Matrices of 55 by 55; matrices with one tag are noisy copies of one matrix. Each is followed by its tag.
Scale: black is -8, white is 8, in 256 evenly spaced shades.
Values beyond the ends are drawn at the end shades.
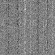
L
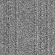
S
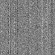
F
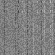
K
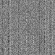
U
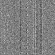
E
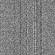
E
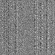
S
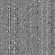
F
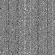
L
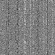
L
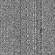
E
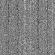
L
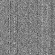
F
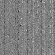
K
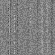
F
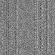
S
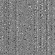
S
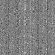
L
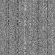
L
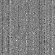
U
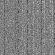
K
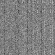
K
